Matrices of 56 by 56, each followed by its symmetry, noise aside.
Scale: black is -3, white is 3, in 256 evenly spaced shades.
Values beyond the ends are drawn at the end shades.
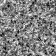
symmetric.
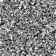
same after a half turn.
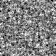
same after a half turn.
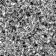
symmetric.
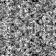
mirrored top to bottom.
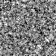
symmetric.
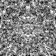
mirrored left to right.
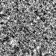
symmetric across the other diagonal.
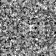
mirrored top to bottom.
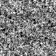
same after a half turn.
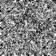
symmetric across the other diagonal.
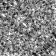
symmetric.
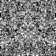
mirrored left to right.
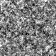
symmetric.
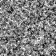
symmetric.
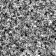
antisymmetric.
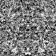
mirrored left to right.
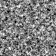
antisymmetric.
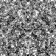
mirrored left to right.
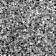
antisymmetric.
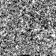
no symmetry.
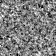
symmetric across the other diagonal.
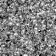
no symmetry.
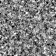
antisymmetric.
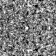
mirrored top to bottom.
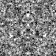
mirrored left to right.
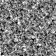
symmetric across the other diagonal.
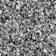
antisymmetric.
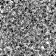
symmetric.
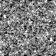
same after a half turn.
